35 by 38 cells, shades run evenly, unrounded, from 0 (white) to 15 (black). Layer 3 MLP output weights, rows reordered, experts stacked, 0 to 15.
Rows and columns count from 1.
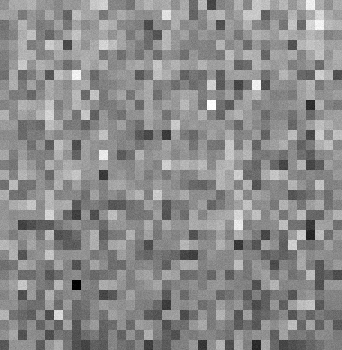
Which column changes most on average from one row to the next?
6
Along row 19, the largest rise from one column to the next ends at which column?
29
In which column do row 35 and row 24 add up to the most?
35
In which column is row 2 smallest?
19
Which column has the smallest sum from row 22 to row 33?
25
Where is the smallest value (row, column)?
11, 24
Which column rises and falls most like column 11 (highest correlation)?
21
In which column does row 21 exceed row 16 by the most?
12
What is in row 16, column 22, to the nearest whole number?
7
